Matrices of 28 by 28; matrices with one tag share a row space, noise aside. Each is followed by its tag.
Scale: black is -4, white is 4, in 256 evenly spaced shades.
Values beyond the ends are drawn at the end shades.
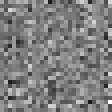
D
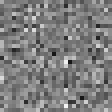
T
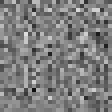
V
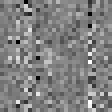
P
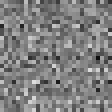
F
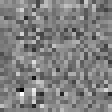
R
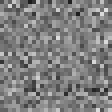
F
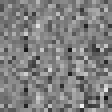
V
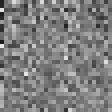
T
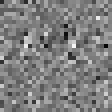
T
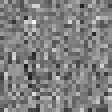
F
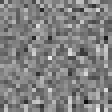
V
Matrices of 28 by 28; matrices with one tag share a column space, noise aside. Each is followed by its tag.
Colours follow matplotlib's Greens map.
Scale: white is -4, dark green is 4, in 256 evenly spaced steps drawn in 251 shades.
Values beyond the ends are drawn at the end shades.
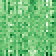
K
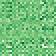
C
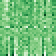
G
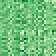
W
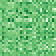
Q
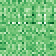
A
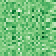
Q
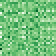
Q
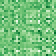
W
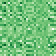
C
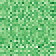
C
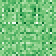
A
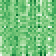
G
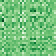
Q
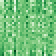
K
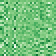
C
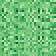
Q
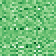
C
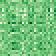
A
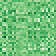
Q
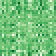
K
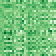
W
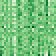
G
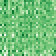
K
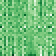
G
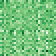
W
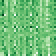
G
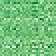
C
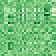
A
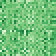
W
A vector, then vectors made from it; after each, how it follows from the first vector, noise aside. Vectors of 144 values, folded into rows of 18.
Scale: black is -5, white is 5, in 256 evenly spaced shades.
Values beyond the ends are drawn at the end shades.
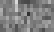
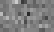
partly zeroed.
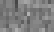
negated, shrunk.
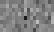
reversed, partly zeroed.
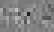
partly zeroed.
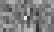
reversed, negated.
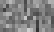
reversed, negated.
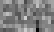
reversed, negated.
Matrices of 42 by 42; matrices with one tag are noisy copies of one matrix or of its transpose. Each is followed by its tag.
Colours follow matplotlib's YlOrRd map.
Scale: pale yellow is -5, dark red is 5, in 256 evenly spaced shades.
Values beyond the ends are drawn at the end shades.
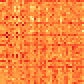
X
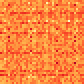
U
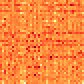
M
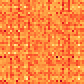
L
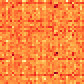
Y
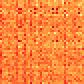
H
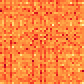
M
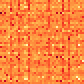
L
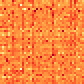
U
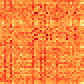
M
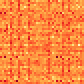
L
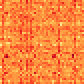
Y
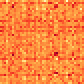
Y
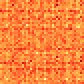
L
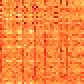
X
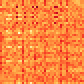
X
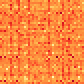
L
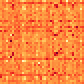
Y
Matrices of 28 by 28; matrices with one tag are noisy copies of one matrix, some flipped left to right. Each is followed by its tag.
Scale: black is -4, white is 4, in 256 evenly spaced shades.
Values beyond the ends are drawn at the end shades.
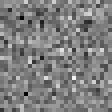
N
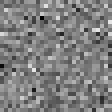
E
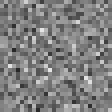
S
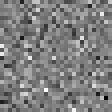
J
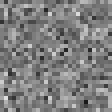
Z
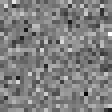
N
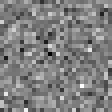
Z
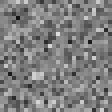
Z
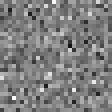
N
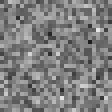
Z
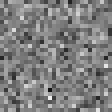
Z
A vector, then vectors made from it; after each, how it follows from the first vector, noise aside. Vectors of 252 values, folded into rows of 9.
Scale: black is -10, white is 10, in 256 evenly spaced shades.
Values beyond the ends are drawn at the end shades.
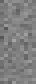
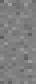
partly zeroed.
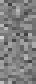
negated, scaled up.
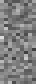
negated, scaled up.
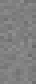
reversed, shrunk.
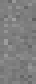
wrapped around, negated, partly zeroed.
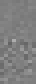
partly zeroed.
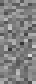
reversed, negated, scaled up.
